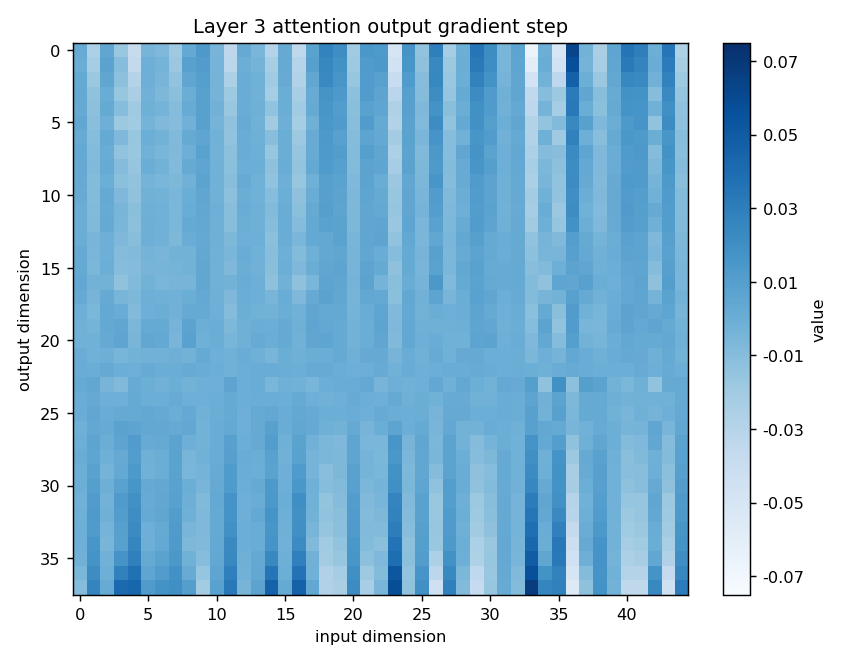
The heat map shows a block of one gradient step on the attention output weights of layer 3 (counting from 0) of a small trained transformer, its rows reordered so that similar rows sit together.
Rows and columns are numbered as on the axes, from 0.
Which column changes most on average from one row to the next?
35
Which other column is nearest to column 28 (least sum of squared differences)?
0
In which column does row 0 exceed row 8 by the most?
36
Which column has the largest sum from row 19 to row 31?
33
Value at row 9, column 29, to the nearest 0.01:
0.01
